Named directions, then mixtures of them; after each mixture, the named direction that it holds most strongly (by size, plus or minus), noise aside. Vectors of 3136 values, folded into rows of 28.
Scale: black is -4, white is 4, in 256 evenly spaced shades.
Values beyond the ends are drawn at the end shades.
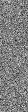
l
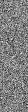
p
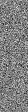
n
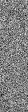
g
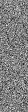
p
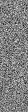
n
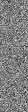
l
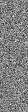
n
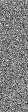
n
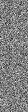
l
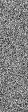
g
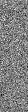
g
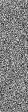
n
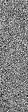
g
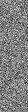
n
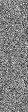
n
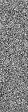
g
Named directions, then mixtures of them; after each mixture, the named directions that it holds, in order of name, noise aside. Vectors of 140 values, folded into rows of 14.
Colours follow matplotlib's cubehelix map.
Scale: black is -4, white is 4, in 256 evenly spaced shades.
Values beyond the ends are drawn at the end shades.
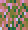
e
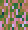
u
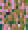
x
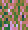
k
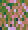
e.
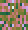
e, u, x.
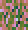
e, u, x.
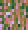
x.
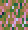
u.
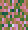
k, u, x.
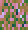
u.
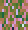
u.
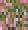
e, u.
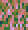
k, u, x.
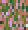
k, u, x.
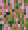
x.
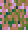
x.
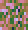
e, u, x.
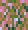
e.
